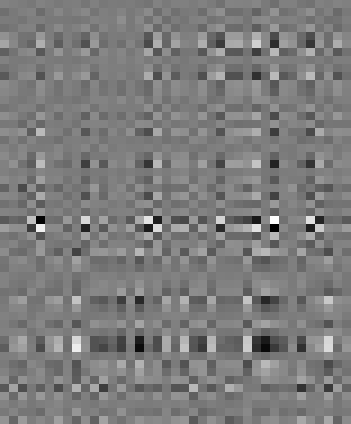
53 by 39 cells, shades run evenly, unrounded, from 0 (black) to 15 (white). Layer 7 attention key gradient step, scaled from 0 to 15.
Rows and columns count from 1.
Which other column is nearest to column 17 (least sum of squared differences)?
25
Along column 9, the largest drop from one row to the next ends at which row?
45
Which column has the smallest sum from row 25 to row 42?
31
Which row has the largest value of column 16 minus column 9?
32
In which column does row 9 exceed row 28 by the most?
5
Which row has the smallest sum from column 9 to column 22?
44
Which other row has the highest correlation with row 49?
18
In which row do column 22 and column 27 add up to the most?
49
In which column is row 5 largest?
29
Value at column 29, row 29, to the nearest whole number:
13
